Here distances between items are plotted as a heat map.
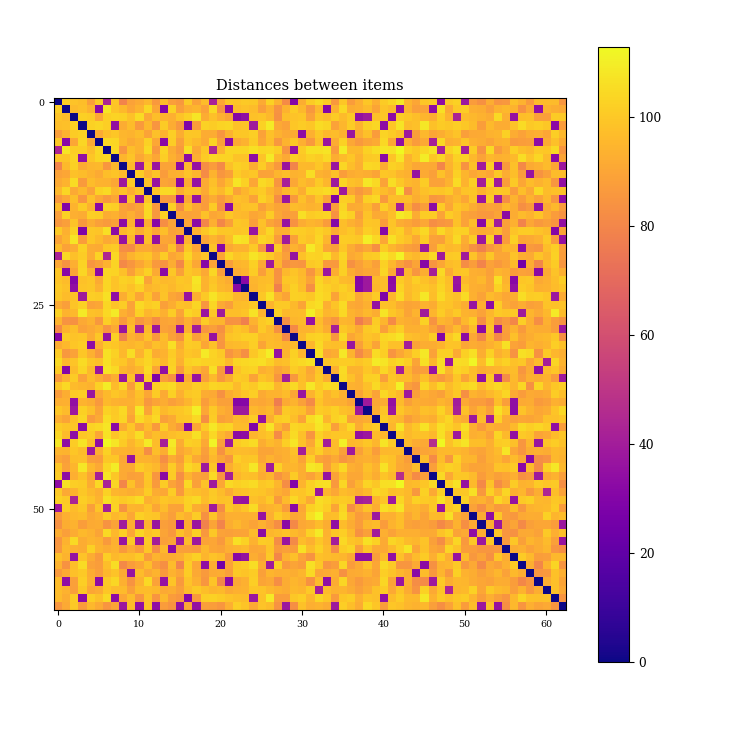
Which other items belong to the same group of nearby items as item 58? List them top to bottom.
9, 44
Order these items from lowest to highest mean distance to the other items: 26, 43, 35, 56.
56, 43, 26, 35
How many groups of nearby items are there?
13
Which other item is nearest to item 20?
57
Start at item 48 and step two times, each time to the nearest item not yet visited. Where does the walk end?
60
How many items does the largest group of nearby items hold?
10
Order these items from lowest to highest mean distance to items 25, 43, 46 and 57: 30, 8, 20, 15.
20, 30, 15, 8
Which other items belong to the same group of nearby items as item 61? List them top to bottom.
3, 7, 16, 24, 40
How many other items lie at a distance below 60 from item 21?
7
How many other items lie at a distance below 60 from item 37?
7
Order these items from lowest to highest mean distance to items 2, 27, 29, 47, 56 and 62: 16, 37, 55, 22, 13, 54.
37, 22, 54, 55, 13, 16
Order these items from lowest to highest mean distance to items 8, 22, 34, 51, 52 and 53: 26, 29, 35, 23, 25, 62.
62, 25, 23, 29, 26, 35
